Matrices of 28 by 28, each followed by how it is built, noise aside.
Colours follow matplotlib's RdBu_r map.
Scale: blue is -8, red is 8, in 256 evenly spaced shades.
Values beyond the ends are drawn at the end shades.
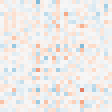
low rank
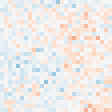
smooth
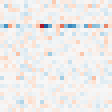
uneven rows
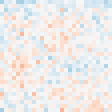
smooth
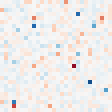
sparse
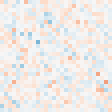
Toeplitz
